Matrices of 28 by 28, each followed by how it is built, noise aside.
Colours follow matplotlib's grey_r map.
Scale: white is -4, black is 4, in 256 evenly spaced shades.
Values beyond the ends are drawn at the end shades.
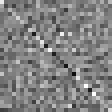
diagonal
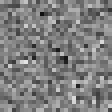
noise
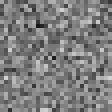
noise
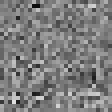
low rank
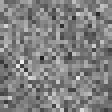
Toeplitz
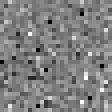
sparse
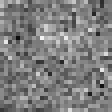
smooth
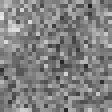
smooth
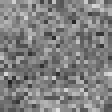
smooth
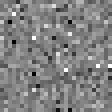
sparse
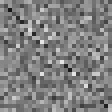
diagonal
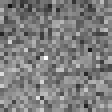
smooth
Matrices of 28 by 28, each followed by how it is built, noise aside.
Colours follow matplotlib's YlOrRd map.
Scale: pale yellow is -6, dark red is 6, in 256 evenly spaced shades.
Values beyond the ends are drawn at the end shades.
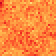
smooth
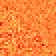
lower triangular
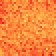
smooth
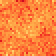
smooth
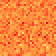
repeating columns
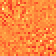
block diagonal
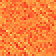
Toeplitz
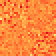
block diagonal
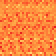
repeating columns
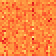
uneven columns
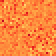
block diagonal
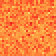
repeating columns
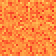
repeating columns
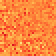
lower triangular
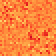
block diagonal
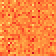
uneven columns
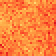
smooth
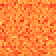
repeating columns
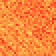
Toeplitz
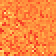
lower triangular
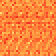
repeating columns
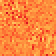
block diagonal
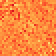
block diagonal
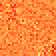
block diagonal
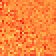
lower triangular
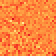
lower triangular
